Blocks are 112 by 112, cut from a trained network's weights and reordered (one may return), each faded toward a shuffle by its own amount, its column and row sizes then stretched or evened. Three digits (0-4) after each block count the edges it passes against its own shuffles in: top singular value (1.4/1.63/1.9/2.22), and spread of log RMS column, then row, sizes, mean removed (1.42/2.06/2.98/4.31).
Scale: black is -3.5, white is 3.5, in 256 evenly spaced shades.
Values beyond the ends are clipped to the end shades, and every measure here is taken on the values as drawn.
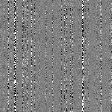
3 4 0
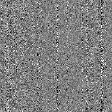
1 3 1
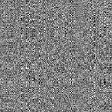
4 3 1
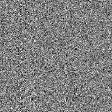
2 2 0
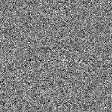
2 2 2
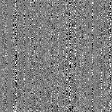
1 4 1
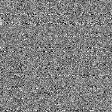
0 1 3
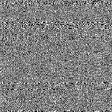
3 0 3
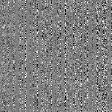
2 4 1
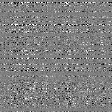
3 2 4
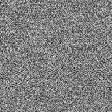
3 0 0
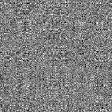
3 2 2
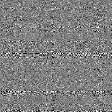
3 2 3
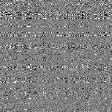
4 2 4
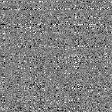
2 2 3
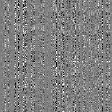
3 4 1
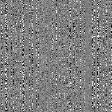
1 4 1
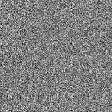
3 1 0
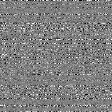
1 1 4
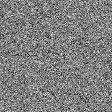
1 0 1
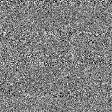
1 0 2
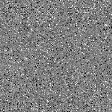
2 1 1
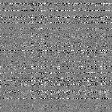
3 2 4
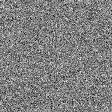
0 0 0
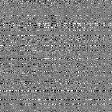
4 2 4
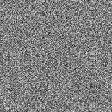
3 0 0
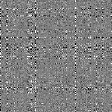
4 3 3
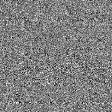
1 0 2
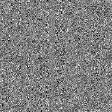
1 3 1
